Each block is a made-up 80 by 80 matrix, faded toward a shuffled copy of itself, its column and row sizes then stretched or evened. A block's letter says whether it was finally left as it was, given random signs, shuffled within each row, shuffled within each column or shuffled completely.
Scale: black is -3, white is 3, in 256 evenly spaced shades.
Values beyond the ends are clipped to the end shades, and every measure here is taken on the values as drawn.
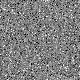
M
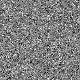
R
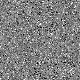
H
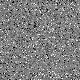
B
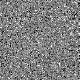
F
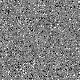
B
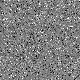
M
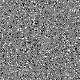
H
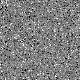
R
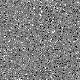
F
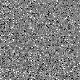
F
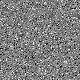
B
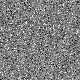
M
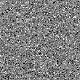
F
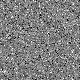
M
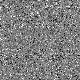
B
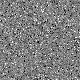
M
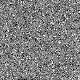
R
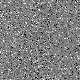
R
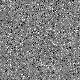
R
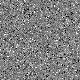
R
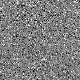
H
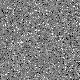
R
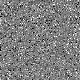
F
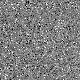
B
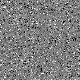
H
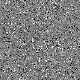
H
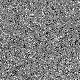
M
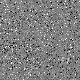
H
